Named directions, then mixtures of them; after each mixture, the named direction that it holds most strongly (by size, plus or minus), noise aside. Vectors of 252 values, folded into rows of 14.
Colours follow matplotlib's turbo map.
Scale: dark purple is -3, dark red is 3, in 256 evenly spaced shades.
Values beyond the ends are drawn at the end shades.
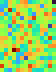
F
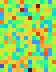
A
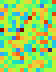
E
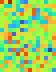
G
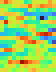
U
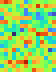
U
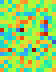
G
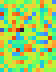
E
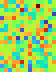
A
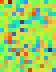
G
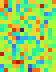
F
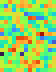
U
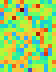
A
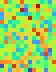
A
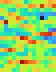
U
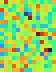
A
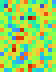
F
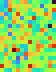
F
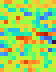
U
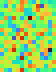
F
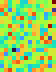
F
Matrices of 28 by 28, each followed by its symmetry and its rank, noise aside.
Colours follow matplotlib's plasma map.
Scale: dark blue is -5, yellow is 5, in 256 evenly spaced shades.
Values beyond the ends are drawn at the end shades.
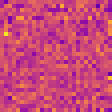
no symmetry, rank eight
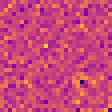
symmetric, rank six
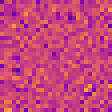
symmetric, rank eight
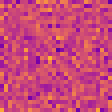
antisymmetric, rank six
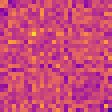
symmetric, rank six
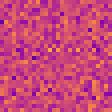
no symmetry, rank eight
